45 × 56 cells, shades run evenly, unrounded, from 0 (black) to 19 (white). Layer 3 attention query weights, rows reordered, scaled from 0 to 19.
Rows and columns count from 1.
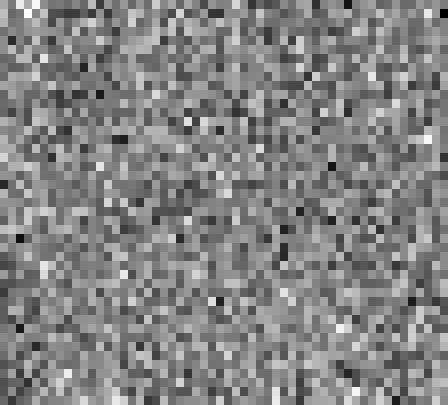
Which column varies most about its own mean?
4
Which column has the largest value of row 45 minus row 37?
48
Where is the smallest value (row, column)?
2, 56
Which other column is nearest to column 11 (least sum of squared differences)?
41
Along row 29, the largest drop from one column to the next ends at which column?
44
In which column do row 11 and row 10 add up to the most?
20
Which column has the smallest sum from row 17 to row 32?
36
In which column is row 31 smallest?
17
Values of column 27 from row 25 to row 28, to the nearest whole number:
4 9 8 9
